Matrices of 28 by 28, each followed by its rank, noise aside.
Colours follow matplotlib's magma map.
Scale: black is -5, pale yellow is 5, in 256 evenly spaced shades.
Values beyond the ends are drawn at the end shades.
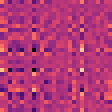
two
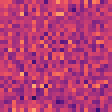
six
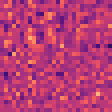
six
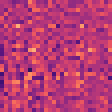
four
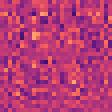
four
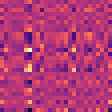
two
